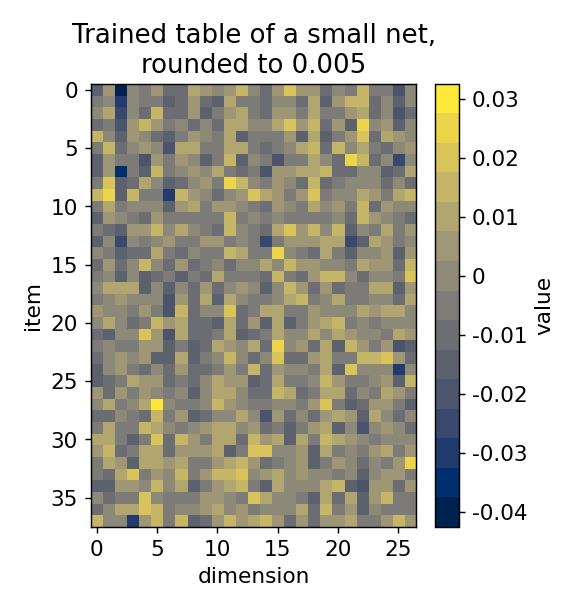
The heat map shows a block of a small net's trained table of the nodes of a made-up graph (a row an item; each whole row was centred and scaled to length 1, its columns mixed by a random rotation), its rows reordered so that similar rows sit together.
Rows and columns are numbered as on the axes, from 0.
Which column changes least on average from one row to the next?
8
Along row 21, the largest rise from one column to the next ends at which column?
7
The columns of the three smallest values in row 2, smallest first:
2, 25, 9
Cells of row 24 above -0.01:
19
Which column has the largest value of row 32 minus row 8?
26
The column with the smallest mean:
6
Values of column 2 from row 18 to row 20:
0.005 0 0
